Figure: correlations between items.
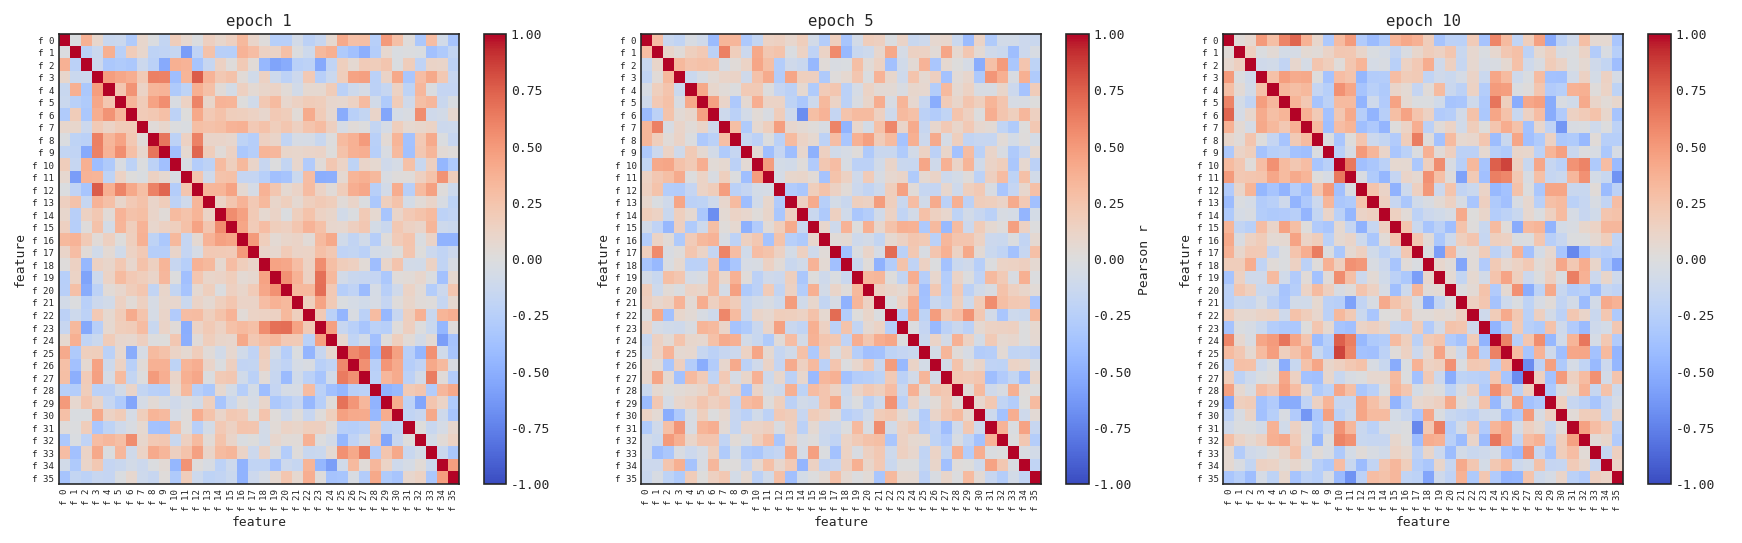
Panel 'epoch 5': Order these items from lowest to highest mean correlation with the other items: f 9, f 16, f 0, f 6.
f 9, f 0, f 16, f 6
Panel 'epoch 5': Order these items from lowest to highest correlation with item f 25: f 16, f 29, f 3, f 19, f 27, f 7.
f 19, f 7, f 29, f 3, f 16, f 27
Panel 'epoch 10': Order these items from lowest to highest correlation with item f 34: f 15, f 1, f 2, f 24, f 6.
f 2, f 1, f 6, f 24, f 15
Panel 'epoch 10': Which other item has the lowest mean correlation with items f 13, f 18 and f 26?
f 15
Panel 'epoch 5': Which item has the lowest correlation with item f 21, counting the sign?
f 18
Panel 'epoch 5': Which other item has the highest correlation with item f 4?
f 5
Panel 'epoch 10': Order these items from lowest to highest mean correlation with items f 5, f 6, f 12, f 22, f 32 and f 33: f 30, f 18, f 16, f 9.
f 9, f 30, f 16, f 18
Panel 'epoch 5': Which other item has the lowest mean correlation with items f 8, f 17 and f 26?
f 23
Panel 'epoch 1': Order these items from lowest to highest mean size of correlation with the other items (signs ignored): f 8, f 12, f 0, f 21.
f 21, f 0, f 8, f 12
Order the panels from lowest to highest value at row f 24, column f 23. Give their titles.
epoch 10, epoch 5, epoch 1
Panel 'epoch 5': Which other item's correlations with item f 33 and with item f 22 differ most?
f 17
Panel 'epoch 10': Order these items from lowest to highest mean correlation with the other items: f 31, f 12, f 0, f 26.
f 12, f 26, f 31, f 0
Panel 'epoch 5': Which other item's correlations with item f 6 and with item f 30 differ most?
f 2
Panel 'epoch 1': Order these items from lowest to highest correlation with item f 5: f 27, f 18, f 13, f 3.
f 13, f 18, f 27, f 3
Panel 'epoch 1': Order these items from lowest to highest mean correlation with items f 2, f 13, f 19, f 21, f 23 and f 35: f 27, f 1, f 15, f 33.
f 27, f 33, f 1, f 15
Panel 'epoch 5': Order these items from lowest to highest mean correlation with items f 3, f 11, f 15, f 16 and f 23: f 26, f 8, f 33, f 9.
f 9, f 8, f 26, f 33
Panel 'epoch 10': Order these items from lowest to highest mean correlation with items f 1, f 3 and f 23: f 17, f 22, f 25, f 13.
f 13, f 22, f 25, f 17
